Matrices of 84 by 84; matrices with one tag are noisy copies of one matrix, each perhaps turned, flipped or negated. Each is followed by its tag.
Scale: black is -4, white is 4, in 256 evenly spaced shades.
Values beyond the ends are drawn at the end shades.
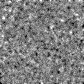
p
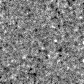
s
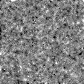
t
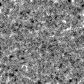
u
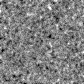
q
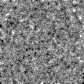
p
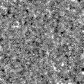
u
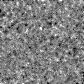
s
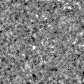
q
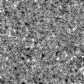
s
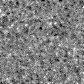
s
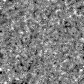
u
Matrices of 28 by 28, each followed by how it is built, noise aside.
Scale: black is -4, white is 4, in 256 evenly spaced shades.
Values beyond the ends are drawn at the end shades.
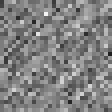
Hankel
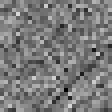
Hankel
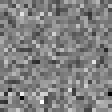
uneven rows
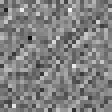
Hankel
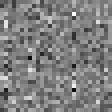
uneven columns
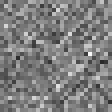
Hankel
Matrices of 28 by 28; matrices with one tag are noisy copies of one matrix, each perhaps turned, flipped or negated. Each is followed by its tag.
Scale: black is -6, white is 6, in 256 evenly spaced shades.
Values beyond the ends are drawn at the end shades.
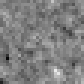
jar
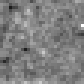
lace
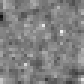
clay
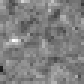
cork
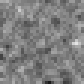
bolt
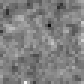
lace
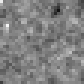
jar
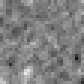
jar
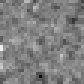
bolt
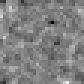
clay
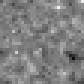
jar
